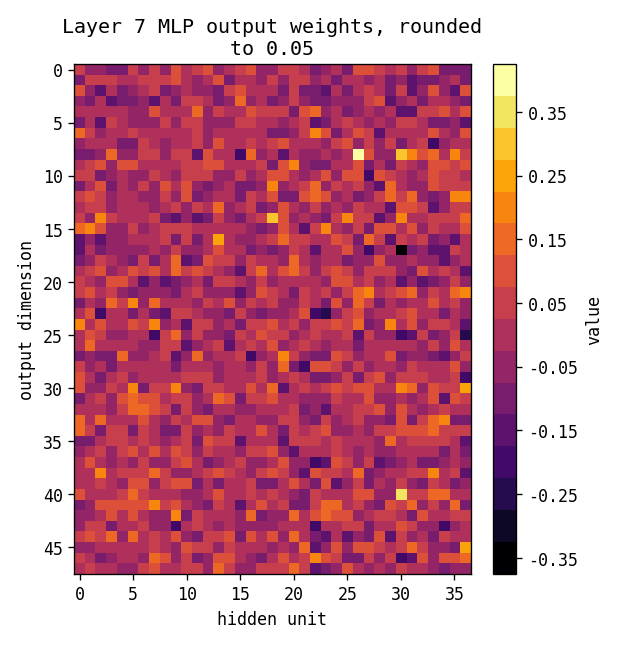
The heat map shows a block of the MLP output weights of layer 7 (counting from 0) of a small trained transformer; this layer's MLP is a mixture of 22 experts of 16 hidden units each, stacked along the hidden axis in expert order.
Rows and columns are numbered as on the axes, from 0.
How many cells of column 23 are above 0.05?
10
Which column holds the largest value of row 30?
36
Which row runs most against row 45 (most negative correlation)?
25
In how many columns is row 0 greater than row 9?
12
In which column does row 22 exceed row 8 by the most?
5
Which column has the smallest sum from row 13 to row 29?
34
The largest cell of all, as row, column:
8, 26
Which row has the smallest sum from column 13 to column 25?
23
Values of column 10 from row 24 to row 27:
-0.15 -0.05 -0.15 -0.05
